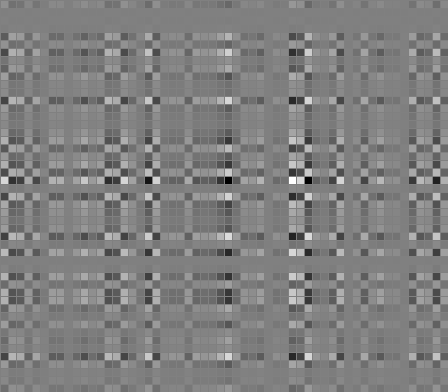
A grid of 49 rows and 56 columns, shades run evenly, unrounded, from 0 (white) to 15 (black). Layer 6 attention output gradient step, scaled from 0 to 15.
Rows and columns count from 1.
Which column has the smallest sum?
37
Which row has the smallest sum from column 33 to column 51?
23
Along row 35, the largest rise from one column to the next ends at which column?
39
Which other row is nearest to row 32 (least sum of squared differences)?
35
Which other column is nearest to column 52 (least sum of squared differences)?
15
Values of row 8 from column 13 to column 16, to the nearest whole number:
8 7 7 8
